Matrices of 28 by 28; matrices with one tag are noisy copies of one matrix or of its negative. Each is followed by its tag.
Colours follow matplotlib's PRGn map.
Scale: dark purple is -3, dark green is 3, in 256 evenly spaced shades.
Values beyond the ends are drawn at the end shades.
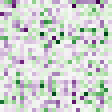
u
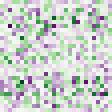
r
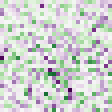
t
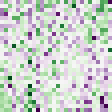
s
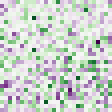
t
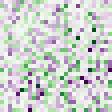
t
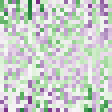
s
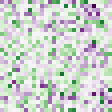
u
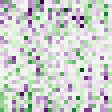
s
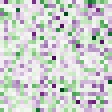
u
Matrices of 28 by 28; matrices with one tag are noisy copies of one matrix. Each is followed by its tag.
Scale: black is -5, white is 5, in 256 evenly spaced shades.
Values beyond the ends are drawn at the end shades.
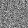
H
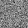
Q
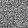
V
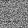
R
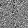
Q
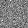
Q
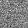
V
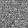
V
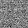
V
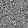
Q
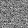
R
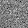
V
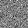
Q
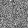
Q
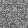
V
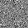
Q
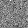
Q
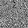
Q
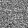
V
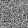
R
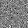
H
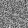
H
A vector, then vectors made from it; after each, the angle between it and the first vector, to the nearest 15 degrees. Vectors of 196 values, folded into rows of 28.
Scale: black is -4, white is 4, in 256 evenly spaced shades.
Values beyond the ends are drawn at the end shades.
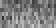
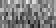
150 degrees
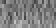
60 degrees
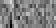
90 degrees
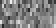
90 degrees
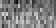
30 degrees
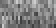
150 degrees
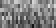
165 degrees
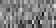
120 degrees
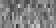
45 degrees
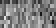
75 degrees
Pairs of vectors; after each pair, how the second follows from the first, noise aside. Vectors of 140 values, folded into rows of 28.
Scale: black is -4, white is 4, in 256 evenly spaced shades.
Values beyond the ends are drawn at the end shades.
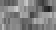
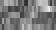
negated.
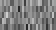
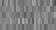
wrapped around, negated, shrunk.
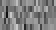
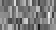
reversed, negated.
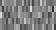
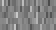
reversed, partly zeroed.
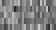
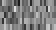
negated.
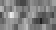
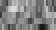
wrapped around, negated.
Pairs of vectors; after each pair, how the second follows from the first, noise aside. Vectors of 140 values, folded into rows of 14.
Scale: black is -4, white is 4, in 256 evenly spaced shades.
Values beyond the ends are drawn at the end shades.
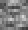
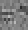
wrapped around, partly zeroed.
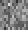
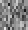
negated.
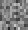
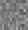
wrapped around, shrunk.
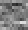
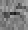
wrapped around, partly zeroed.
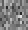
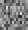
negated.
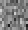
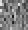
reversed, negated.
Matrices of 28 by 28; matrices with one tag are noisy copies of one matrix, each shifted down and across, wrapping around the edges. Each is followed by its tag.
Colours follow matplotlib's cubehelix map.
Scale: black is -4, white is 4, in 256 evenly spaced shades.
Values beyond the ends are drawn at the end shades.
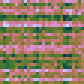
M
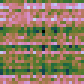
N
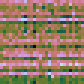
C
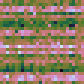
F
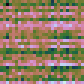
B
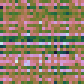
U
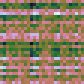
M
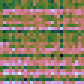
C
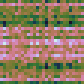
N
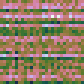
C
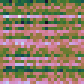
B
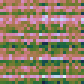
B
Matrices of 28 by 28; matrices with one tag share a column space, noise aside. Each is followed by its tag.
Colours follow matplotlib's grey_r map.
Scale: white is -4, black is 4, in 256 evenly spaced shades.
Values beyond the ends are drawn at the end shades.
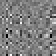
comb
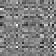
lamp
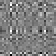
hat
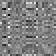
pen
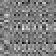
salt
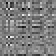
pen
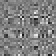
comb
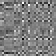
hat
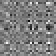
salt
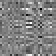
pen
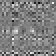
hat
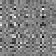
lamp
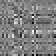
comb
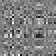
comb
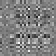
lamp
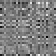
pen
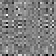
pen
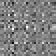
salt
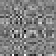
comb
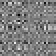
salt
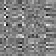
lamp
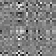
hat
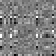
comb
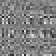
comb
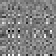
comb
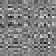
lamp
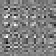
lamp
